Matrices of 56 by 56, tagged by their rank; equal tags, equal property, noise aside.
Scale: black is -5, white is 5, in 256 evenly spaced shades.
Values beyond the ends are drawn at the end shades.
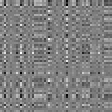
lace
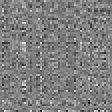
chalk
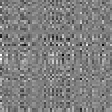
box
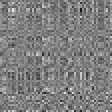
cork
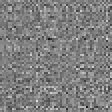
chalk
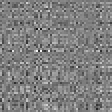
cork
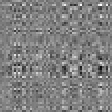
box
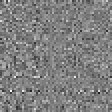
chalk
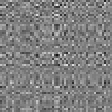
box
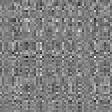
box
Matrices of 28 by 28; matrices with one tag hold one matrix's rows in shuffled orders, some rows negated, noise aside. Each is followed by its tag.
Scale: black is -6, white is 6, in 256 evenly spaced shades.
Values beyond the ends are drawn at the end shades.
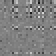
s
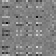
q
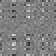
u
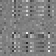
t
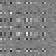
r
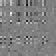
r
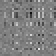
s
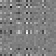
r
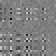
r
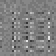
t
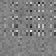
s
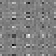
u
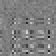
t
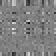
u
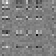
q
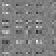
q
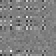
r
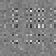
s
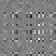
s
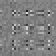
t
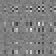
s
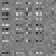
q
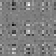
u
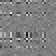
r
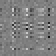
t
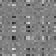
u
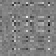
t
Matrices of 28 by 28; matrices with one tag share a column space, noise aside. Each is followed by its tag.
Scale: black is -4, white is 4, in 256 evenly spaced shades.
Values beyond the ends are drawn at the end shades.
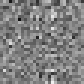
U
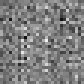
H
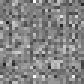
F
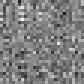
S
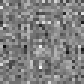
F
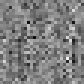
H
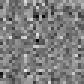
U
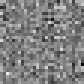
S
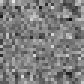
U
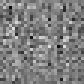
H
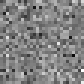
U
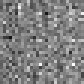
S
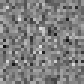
H
